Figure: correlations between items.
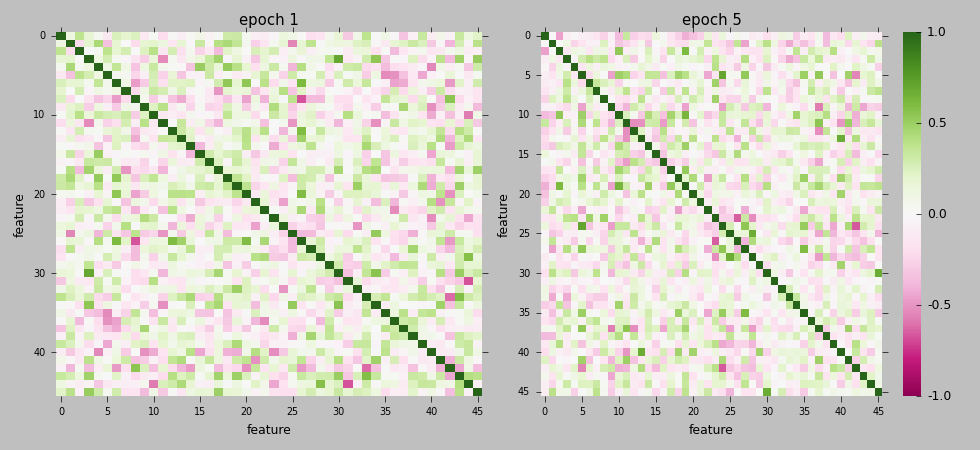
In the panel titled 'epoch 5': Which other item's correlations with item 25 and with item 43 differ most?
28
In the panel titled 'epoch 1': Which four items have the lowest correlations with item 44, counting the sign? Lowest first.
31, 10, 23, 4
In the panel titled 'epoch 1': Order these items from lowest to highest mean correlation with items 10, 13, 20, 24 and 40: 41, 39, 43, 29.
29, 39, 43, 41
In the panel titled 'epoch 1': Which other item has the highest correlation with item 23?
9
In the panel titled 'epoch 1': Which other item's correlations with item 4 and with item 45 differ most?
40
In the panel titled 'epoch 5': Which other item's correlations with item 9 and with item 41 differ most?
37
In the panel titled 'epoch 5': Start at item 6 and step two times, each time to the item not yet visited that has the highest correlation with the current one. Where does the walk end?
8
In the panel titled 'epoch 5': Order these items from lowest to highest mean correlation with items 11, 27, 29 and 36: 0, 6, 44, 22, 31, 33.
22, 31, 33, 0, 6, 44
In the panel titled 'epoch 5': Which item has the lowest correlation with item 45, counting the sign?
25
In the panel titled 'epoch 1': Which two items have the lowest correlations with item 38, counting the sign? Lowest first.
25, 42
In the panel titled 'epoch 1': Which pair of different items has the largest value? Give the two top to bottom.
3, 30
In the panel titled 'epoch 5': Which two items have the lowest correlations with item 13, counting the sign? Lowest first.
11, 26
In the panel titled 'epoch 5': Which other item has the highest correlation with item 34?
10
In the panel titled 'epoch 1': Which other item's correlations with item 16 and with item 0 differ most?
33
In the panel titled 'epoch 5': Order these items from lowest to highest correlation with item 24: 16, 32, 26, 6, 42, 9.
42, 9, 6, 32, 16, 26
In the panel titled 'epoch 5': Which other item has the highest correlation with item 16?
12
